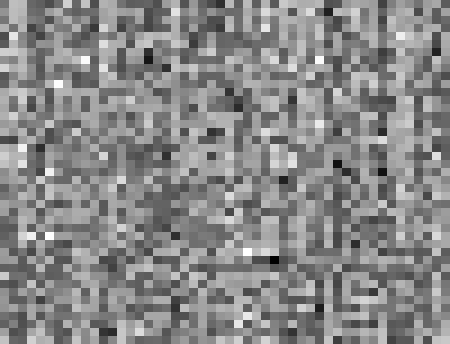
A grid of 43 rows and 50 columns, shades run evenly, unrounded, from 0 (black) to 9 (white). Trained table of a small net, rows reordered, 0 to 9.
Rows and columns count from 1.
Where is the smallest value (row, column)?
33, 31
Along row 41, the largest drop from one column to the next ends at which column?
28
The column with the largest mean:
45
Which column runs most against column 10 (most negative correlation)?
48
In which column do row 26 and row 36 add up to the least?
38
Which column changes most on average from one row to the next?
6
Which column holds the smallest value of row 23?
32
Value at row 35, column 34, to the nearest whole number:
5
